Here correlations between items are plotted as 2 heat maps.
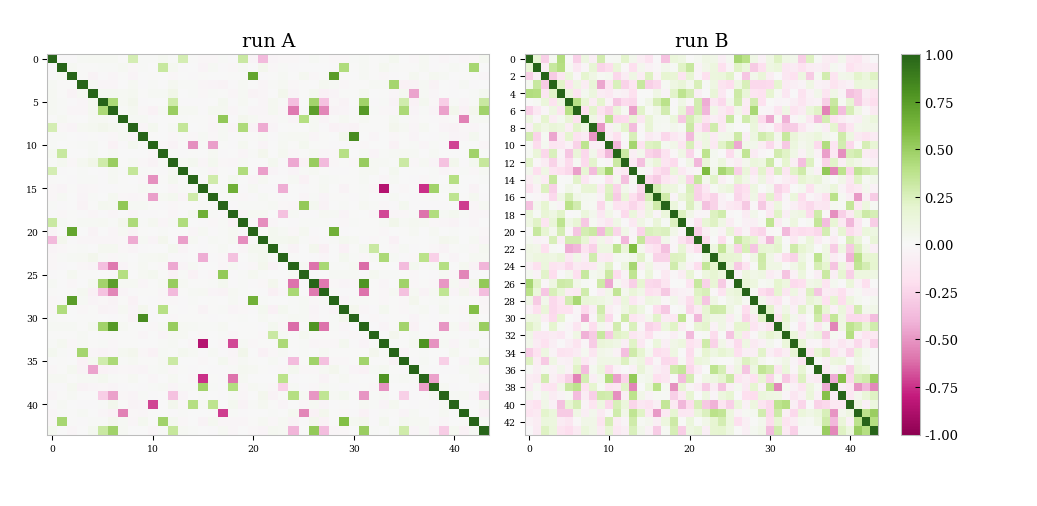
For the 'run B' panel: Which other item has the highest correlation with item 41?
43
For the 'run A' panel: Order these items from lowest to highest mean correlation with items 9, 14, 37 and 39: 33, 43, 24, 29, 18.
18, 43, 29, 24, 33
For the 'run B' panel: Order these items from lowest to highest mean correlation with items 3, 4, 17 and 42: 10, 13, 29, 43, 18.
29, 13, 10, 43, 18
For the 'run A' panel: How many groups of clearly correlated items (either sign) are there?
11
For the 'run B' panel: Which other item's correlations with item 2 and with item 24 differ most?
22
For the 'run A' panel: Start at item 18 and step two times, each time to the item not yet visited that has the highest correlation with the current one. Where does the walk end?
38
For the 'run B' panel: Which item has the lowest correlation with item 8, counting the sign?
9
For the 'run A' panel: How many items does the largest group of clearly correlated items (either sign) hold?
10
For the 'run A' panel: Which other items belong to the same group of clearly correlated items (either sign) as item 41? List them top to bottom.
7, 17, 25
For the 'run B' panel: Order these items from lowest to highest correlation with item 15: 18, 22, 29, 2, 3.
3, 22, 29, 18, 2
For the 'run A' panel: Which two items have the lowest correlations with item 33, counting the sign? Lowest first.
15, 18
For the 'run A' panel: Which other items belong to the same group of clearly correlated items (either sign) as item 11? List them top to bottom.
1, 29, 42
